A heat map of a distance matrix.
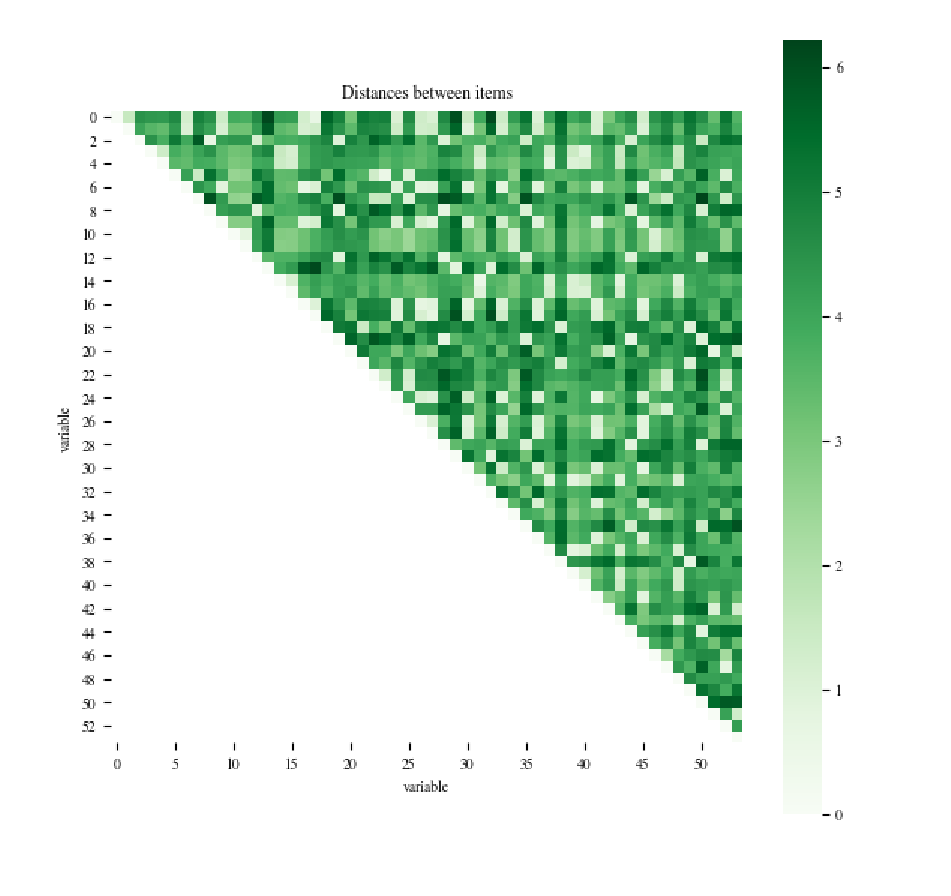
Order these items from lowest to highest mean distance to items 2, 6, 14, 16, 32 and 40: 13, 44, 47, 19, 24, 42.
24, 44, 19, 13, 42, 47
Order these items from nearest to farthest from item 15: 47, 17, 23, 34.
34, 23, 47, 17
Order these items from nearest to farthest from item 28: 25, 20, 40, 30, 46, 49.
30, 40, 46, 49, 20, 25
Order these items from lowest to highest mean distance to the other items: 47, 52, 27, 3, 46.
27, 3, 46, 47, 52
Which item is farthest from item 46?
29
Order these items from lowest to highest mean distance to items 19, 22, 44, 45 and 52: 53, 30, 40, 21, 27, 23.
23, 30, 27, 40, 21, 53
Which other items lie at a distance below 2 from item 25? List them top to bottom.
5, 7, 22, 23, 47, 52
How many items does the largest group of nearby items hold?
14
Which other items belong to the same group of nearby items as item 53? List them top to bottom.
20, 42, 51
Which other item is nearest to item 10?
11
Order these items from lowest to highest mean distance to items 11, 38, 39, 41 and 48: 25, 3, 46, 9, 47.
3, 9, 46, 25, 47
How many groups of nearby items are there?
8
